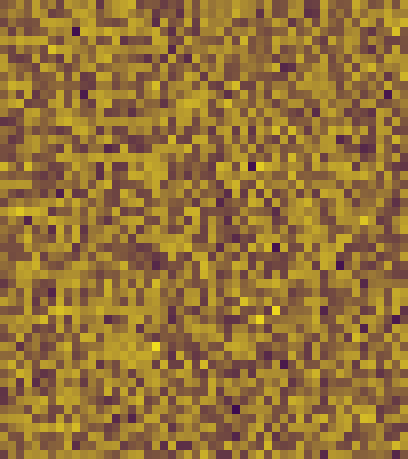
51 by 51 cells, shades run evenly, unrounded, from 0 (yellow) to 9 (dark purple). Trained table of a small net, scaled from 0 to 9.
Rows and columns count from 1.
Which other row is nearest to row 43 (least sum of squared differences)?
33
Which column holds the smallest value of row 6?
7
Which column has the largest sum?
22
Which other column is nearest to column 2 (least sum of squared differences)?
47
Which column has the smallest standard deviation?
12
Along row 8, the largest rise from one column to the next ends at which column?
36
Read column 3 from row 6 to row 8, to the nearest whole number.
4 7 5
